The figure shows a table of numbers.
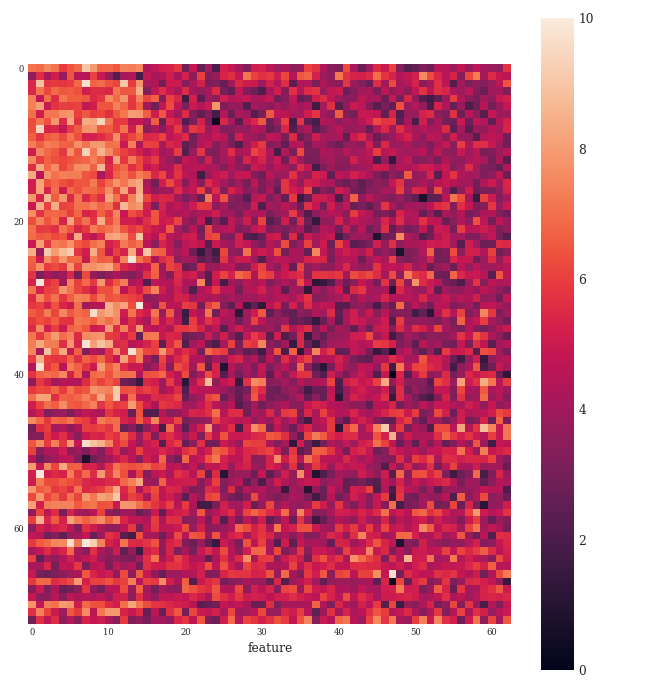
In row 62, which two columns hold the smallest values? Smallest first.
48, 24
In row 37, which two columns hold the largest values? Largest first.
13, 2
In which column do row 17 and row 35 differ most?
14
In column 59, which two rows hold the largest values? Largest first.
47, 41
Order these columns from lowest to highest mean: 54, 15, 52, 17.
52, 54, 17, 15
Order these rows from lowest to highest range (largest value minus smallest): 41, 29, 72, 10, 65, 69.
69, 65, 72, 10, 29, 41
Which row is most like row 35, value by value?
10
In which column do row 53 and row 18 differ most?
35
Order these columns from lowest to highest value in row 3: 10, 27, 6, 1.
27, 10, 6, 1
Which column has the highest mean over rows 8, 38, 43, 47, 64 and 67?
1
